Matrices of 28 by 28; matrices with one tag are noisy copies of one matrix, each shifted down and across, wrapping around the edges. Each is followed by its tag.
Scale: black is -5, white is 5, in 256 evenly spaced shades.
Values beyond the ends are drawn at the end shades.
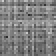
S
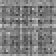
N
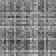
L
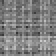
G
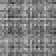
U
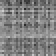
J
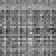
J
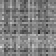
G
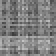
G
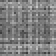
S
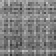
S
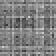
L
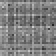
L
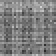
G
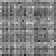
U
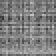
J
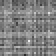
U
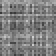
U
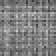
S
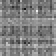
N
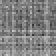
S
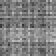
G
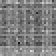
G
